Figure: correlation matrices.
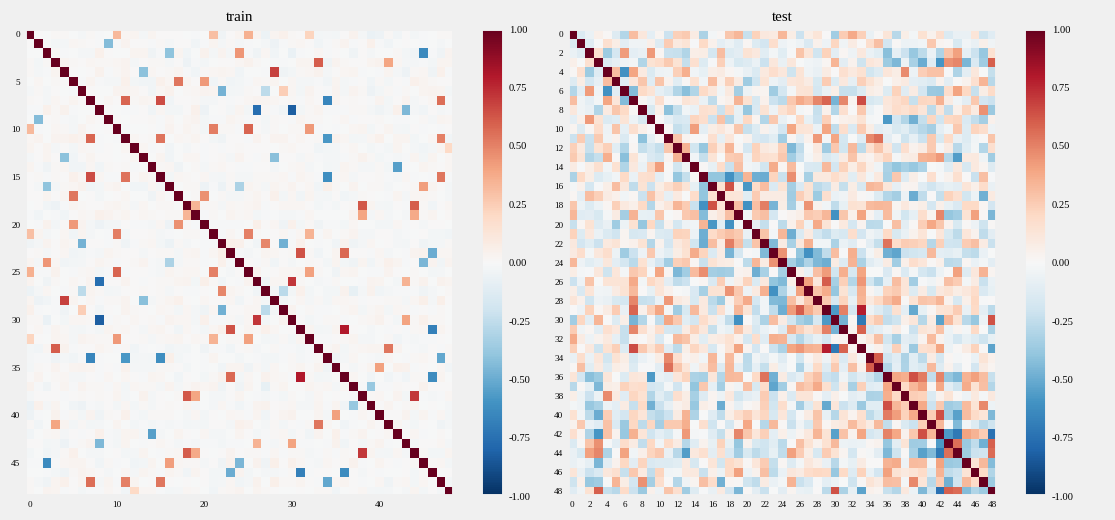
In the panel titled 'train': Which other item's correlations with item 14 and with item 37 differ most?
42
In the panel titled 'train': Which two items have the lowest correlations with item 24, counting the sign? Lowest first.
45, 16
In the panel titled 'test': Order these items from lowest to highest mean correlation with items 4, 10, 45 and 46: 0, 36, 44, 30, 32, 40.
30, 44, 32, 0, 40, 36
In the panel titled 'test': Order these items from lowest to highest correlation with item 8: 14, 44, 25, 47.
14, 44, 25, 47
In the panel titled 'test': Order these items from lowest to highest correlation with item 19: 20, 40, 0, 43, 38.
43, 38, 20, 40, 0
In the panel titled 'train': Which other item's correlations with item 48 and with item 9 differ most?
1
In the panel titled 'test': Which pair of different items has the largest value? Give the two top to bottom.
29, 33
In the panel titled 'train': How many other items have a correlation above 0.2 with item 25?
4
